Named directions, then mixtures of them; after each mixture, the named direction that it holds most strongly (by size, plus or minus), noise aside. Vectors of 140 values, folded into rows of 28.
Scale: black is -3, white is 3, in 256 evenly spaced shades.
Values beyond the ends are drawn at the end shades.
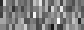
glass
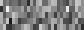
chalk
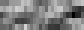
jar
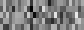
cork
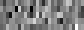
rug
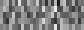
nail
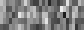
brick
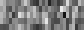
brick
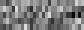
jar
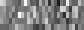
brick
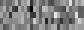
cork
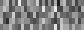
nail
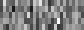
glass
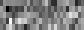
chalk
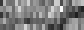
jar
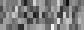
brick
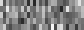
chalk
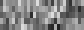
nail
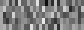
nail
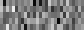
glass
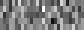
nail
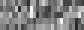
rug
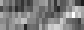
jar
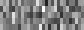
nail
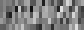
rug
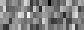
brick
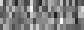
cork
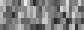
brick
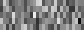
glass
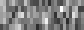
brick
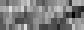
jar
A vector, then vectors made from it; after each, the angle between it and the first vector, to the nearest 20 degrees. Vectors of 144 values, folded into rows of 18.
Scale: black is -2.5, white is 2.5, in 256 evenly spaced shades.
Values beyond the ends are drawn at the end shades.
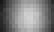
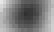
160 degrees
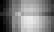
20 degrees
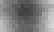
140 degrees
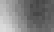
120 degrees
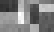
80 degrees
